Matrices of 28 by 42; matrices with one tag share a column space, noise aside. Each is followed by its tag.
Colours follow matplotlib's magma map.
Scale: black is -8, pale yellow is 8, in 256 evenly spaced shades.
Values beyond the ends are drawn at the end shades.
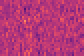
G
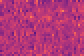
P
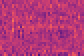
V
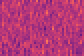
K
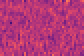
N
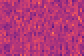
P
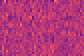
P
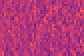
G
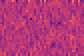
N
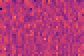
P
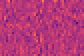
P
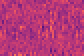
V
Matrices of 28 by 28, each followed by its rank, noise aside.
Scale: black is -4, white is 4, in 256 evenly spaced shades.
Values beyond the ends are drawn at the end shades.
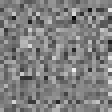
four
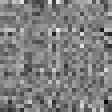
four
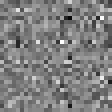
six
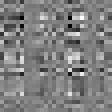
two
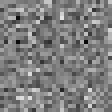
six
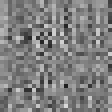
four
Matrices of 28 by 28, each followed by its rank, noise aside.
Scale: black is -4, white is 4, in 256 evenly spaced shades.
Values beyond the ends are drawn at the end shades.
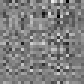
three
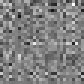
four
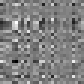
two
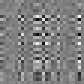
one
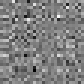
four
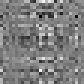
two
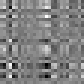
one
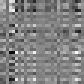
two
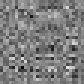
four
